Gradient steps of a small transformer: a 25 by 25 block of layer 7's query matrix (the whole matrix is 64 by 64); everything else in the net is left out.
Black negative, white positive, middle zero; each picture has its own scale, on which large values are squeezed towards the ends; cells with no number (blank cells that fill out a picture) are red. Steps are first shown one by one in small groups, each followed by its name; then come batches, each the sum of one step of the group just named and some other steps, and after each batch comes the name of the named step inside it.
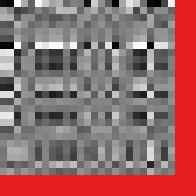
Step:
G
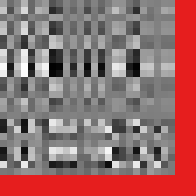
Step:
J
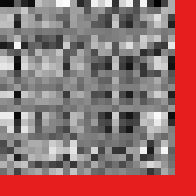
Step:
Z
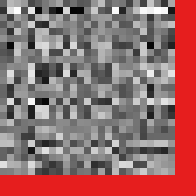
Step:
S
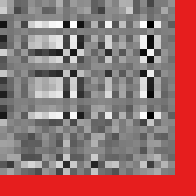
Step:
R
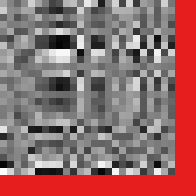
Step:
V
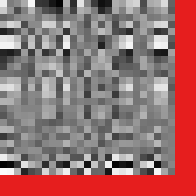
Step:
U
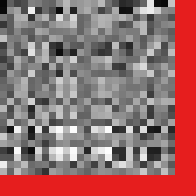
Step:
S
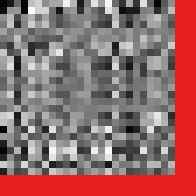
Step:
Z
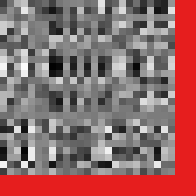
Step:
J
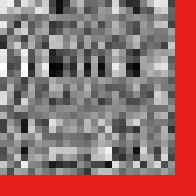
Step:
J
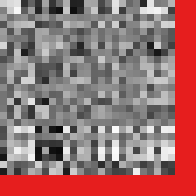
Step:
S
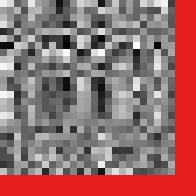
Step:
V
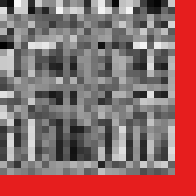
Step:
G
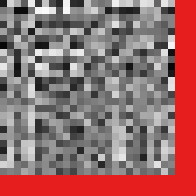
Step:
Z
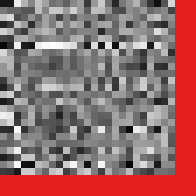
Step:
G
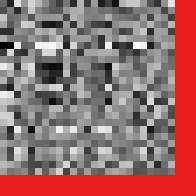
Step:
G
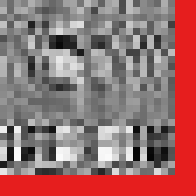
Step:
V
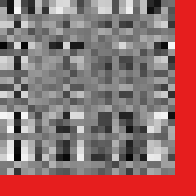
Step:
Z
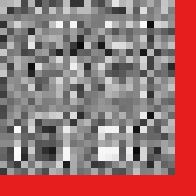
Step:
R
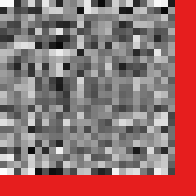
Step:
V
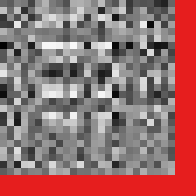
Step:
R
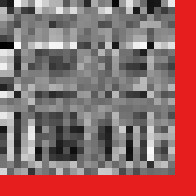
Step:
G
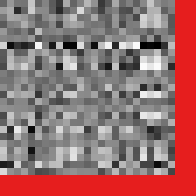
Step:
V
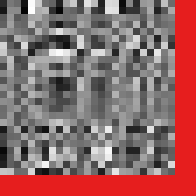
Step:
V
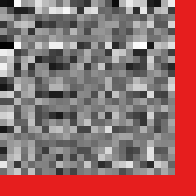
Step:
G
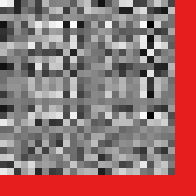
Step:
R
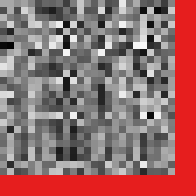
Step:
R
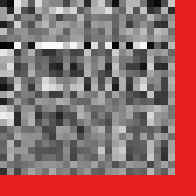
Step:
G
